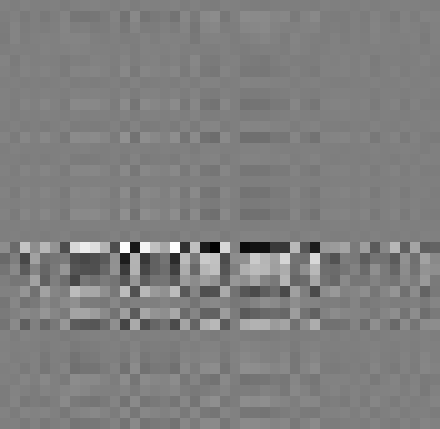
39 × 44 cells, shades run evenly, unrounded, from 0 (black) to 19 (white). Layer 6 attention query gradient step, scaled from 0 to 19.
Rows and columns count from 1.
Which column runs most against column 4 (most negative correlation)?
36
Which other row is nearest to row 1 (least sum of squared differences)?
31
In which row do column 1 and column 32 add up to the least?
23
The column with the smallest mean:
25
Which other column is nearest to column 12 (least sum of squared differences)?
44
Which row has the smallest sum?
24
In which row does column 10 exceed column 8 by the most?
26
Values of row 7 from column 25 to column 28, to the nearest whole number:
9 9 9 9
